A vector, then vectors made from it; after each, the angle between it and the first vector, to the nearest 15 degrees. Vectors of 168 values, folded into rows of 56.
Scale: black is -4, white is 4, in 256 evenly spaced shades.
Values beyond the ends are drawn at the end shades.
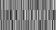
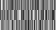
45 degrees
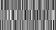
150 degrees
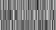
45 degrees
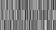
135 degrees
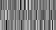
75 degrees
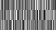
135 degrees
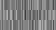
150 degrees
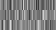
90 degrees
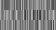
150 degrees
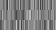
75 degrees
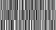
75 degrees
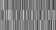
135 degrees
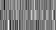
90 degrees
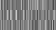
150 degrees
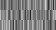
120 degrees
